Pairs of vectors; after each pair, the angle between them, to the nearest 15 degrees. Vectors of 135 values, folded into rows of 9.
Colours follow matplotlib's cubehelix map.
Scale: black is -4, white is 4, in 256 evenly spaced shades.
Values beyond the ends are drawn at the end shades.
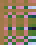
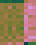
75 degrees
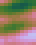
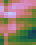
150 degrees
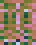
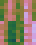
105 degrees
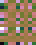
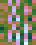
105 degrees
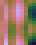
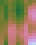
150 degrees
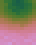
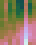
45 degrees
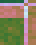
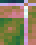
15 degrees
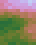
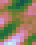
105 degrees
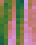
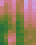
60 degrees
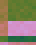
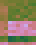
15 degrees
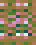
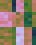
90 degrees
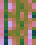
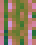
15 degrees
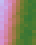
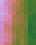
15 degrees
